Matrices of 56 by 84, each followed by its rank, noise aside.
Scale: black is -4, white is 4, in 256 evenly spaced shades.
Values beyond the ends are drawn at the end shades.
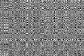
four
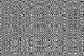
four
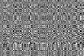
three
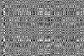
three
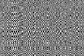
three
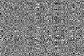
eight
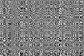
four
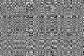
four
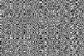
six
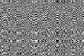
four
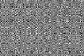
six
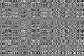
three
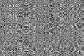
six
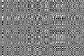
three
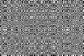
three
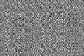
eight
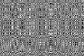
four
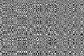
four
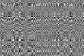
three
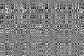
three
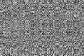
six
